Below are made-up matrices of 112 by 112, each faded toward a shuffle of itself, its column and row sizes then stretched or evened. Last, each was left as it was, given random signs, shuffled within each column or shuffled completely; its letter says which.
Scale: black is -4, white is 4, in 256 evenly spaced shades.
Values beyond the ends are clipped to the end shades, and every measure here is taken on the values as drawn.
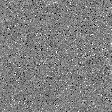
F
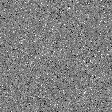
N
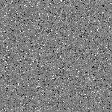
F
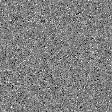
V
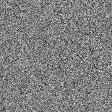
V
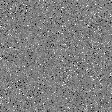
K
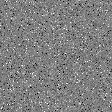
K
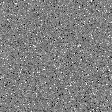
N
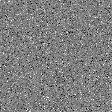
V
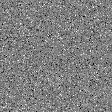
K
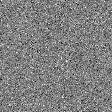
V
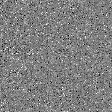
F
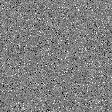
F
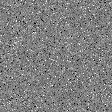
N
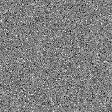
F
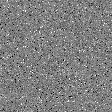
N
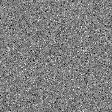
K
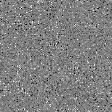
F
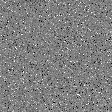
N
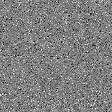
F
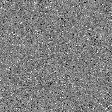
K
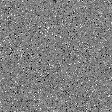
V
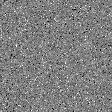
N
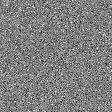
N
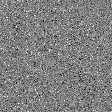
K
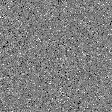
K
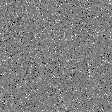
K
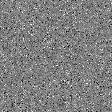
F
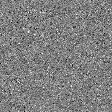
V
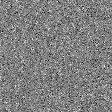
K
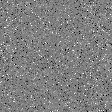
K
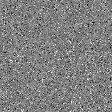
F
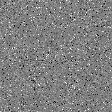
F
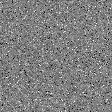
K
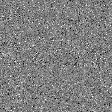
F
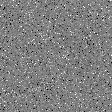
N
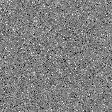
K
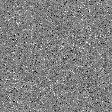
V
